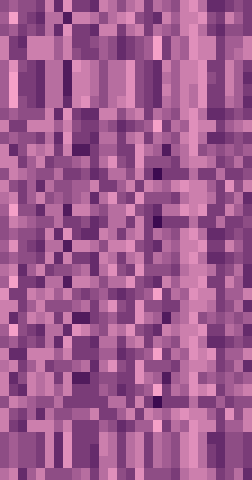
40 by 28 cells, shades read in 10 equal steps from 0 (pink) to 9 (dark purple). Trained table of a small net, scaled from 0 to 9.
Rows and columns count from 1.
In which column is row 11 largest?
14
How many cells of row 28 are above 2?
19
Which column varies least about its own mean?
22
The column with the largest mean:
25
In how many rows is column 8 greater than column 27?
16
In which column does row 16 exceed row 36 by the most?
5
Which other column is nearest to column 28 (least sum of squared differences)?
17
